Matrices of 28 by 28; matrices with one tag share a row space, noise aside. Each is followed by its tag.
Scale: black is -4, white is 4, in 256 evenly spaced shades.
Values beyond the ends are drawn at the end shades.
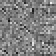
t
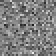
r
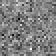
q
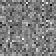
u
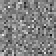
r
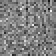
r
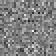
r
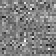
t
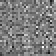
u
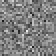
q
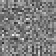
q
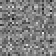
u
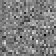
t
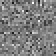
q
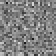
r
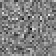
q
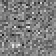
q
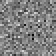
r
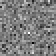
t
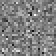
q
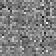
u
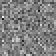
q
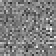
u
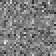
t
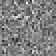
q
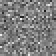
r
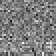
u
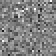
q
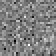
t
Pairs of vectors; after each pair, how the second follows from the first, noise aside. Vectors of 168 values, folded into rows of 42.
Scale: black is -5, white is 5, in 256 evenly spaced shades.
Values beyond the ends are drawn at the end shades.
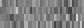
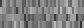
negated.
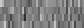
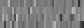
reversed, negated, partly zeroed.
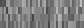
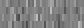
reversed, negated, partly zeroed.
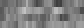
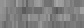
negated, shrunk.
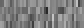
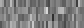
negated.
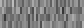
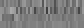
reversed, partly zeroed.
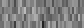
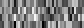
scaled up.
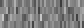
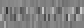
reversed, partly zeroed.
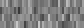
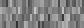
negated.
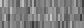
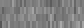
reversed, shrunk.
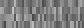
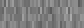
reversed, shrunk.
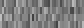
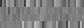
reversed, negated, partly zeroed.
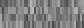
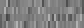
reversed, negated, partly zeroed.
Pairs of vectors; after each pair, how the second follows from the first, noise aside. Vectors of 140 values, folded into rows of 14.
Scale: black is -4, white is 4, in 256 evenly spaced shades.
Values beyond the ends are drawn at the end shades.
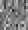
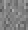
negated, shrunk.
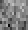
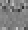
wrapped around, partly zeroed.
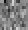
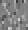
reversed, negated, partly zeroed.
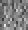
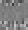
reversed, negated, partly zeroed.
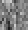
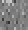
partly zeroed.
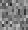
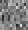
reversed.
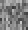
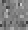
wrapped around, partly zeroed.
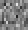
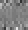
wrapped around, partly zeroed.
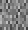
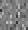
partly zeroed.
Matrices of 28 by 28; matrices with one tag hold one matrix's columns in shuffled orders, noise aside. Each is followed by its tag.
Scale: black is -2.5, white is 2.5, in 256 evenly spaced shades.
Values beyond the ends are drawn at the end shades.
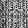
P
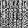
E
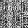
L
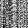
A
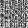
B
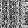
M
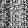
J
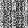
L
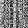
A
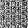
M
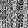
B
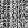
B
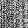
P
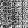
M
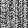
A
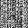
A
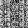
J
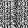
M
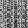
P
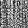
E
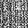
L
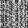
J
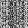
M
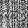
B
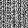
A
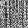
E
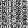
M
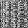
P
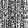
B
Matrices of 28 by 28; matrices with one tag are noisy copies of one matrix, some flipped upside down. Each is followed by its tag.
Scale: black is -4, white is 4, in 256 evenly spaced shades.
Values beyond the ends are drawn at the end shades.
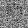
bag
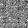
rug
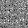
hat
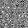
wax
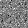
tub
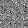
tub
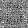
bag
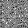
wax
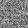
hat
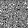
rug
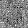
bag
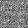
hat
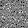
wax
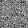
wax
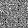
rug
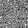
rug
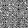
rug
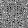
bag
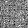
hat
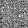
wax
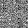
rug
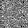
wax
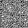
wax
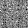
rug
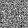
wax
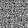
hat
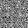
hat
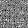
hat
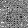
bag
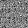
hat
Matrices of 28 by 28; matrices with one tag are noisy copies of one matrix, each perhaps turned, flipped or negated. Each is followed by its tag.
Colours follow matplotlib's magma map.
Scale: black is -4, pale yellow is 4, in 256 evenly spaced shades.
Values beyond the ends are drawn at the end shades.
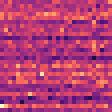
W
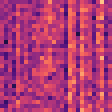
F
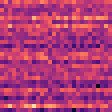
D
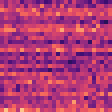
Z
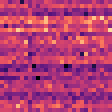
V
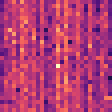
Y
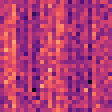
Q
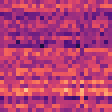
V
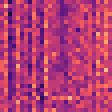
F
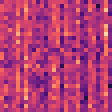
D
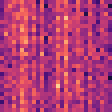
Y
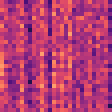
Z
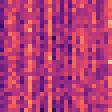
Z
